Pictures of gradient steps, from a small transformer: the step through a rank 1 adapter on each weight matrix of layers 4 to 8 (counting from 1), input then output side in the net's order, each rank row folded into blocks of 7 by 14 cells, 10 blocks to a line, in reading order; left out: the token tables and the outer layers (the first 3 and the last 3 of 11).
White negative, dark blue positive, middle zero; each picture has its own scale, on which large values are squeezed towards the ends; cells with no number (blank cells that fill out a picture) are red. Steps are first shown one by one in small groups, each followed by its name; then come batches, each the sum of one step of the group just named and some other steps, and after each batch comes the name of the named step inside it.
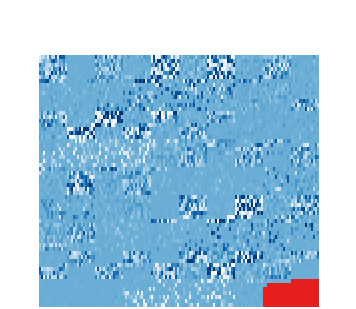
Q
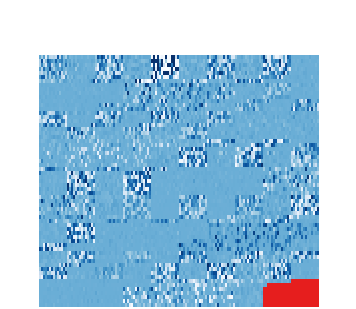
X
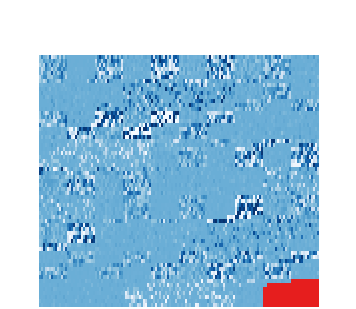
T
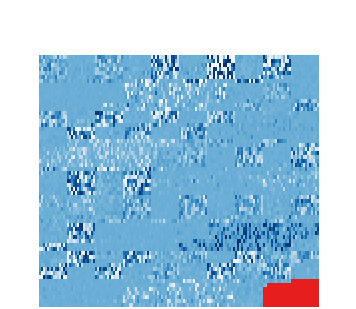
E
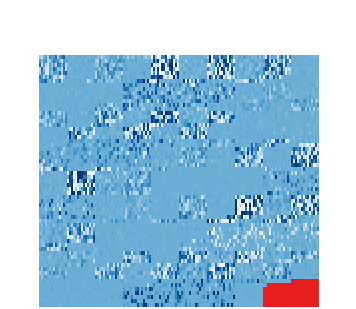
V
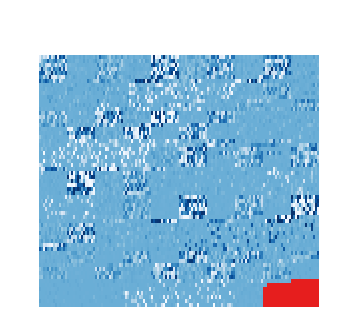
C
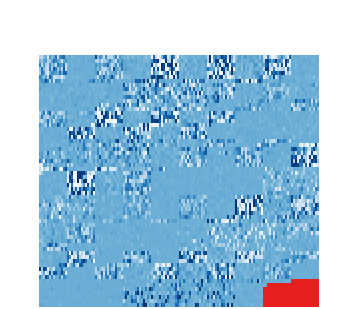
V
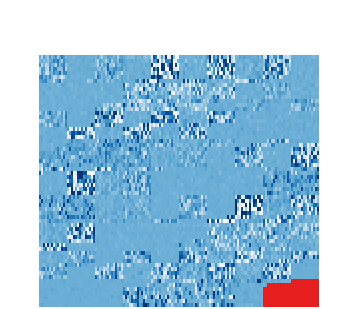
V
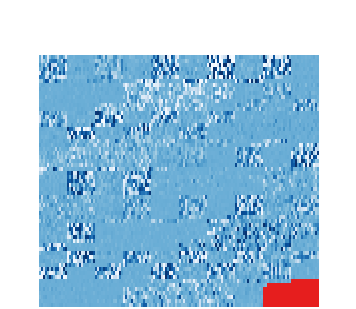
E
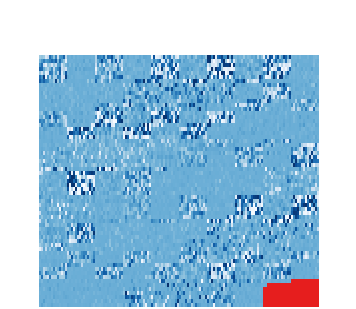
Q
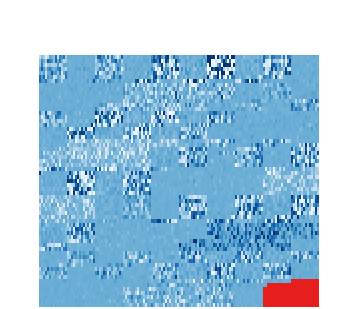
C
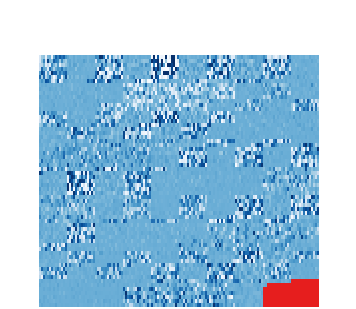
X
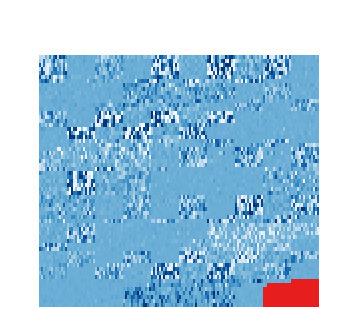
V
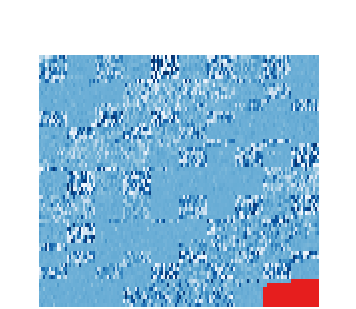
X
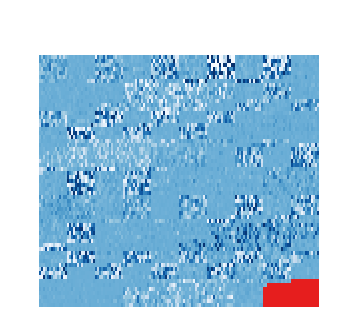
E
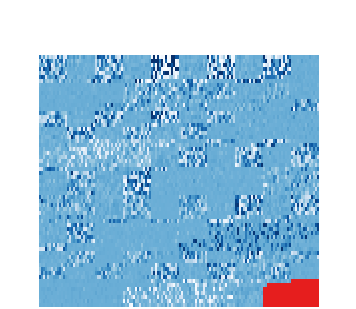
X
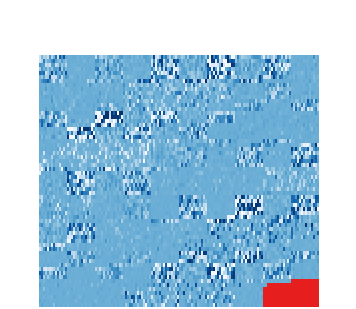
Q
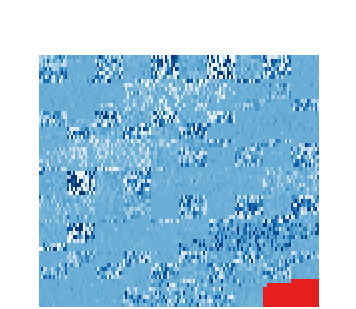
E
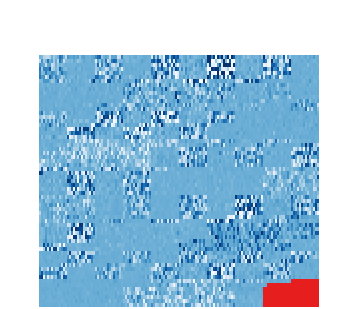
Q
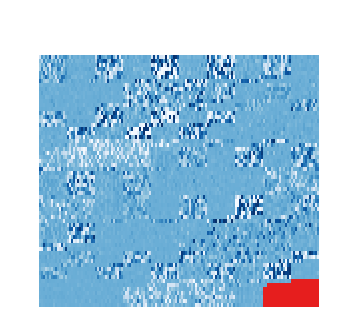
T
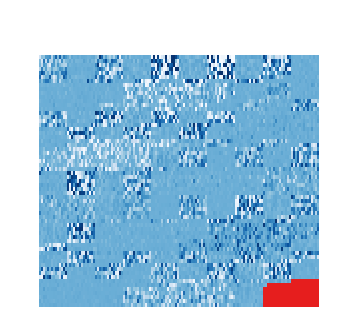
E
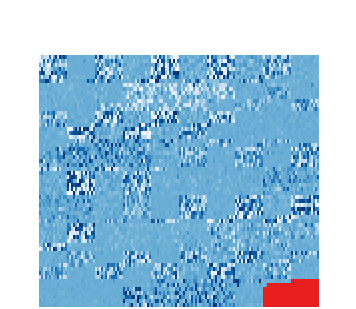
Q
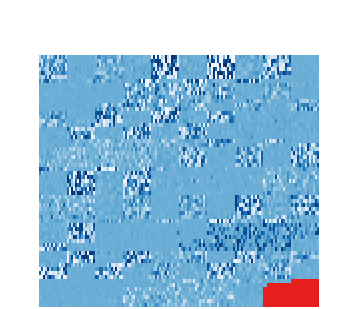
E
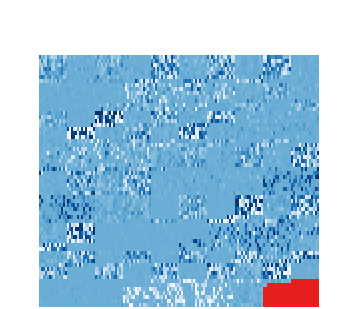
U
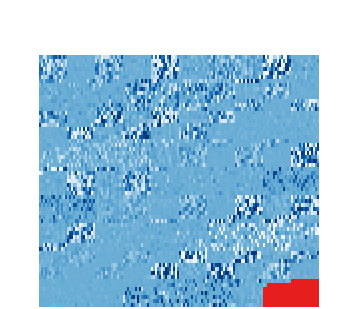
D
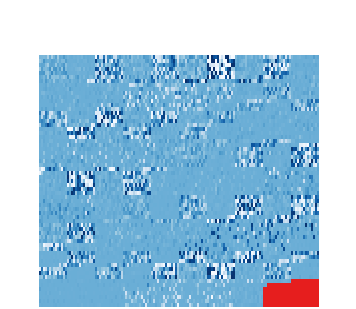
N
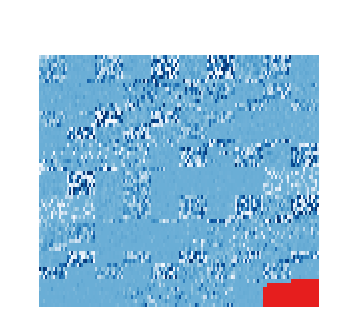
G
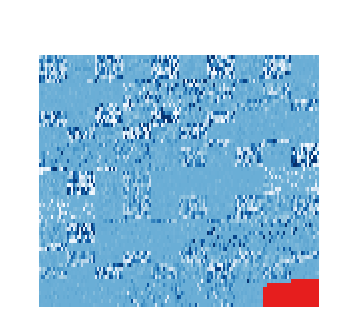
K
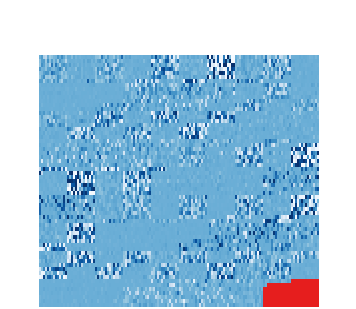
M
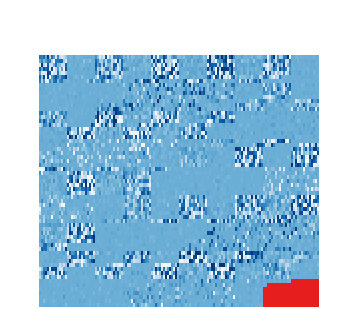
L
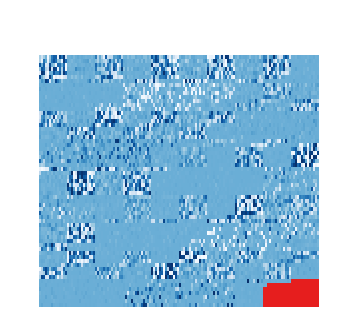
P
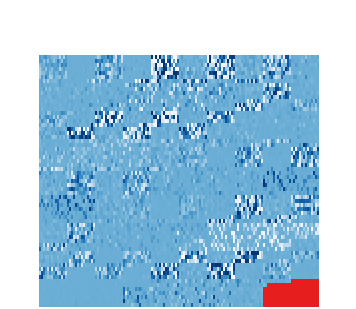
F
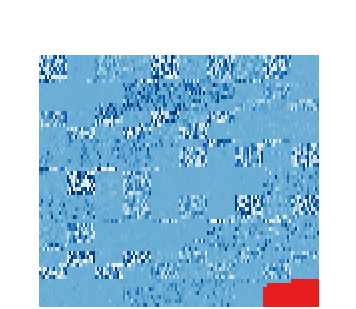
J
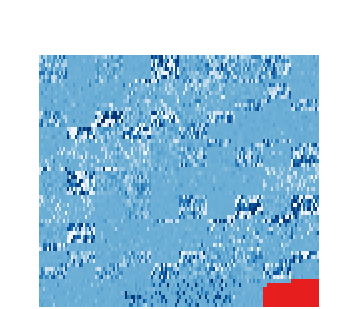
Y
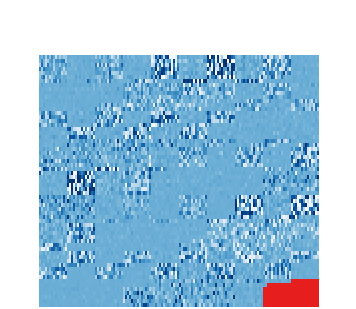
M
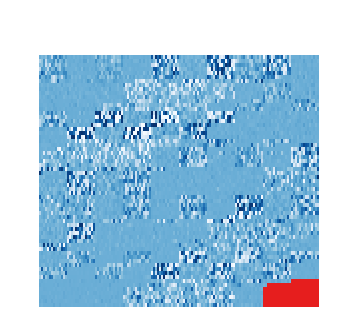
U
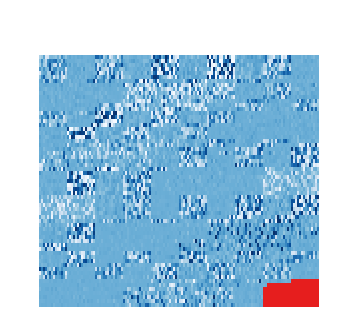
G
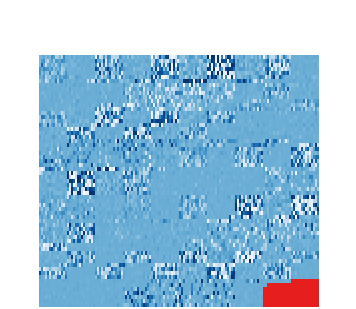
N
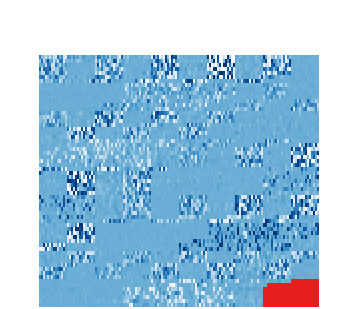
M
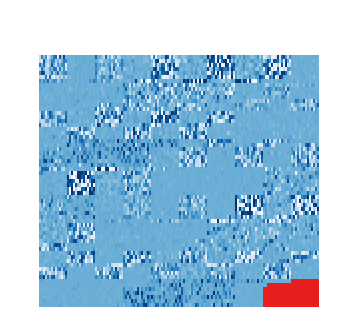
J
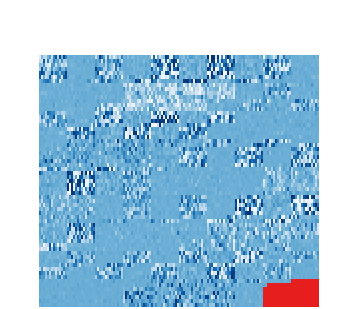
N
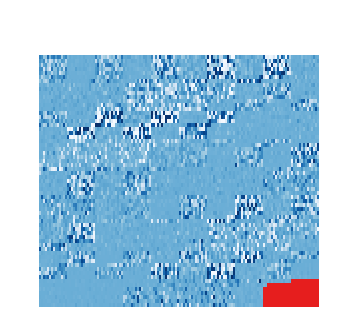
D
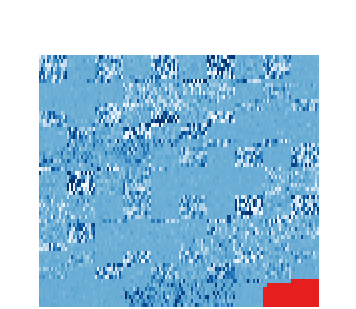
K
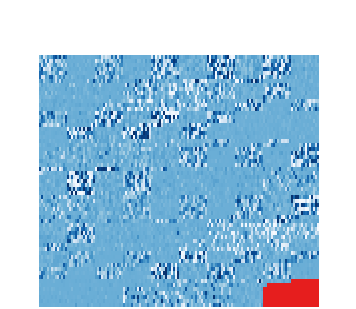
D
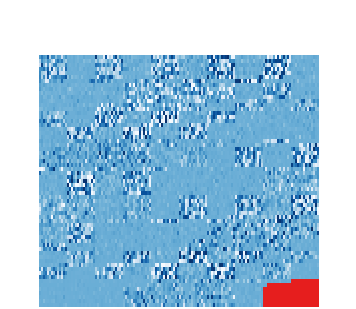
L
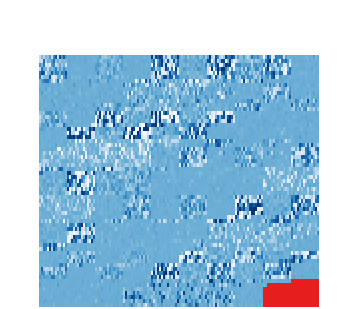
Y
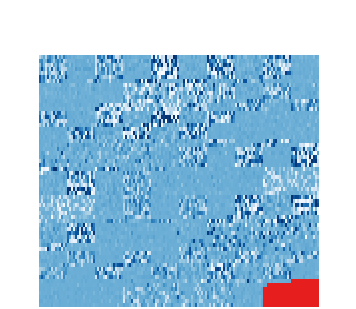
K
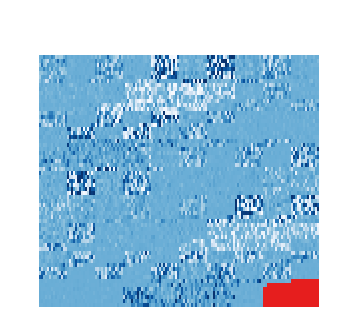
F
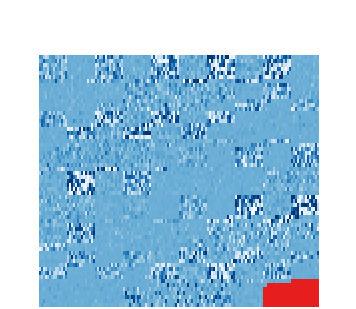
N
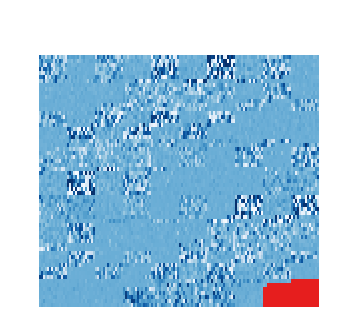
F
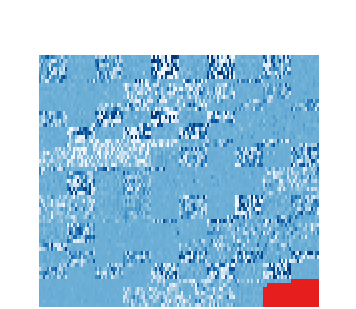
L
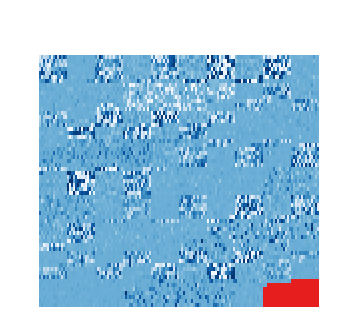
N
